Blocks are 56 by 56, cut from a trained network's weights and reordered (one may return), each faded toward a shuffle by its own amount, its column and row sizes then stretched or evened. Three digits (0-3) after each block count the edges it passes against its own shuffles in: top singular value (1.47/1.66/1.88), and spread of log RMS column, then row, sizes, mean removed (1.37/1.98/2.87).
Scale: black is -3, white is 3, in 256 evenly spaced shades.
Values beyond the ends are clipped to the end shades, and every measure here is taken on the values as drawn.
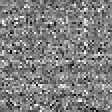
0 1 1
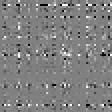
1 3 3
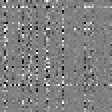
2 3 2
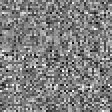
3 0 2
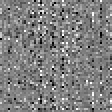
0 3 1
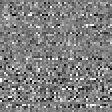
1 0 3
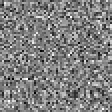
2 0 1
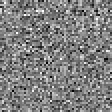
1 0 1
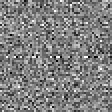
2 0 1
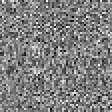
3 1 0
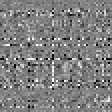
3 2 3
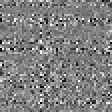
1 2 3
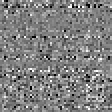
0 1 3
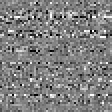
0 1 3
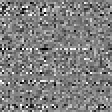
1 2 3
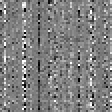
2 3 0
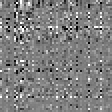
2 3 3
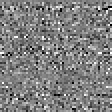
0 1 3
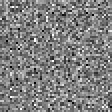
1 1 0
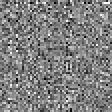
2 2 0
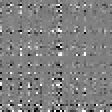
2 3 3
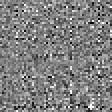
1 2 2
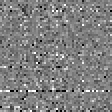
1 1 2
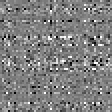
1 2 3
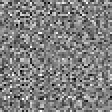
3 1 2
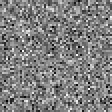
1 1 0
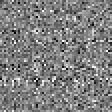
2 2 2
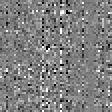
2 3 2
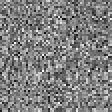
3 1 0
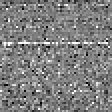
1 1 2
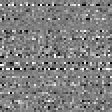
0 1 3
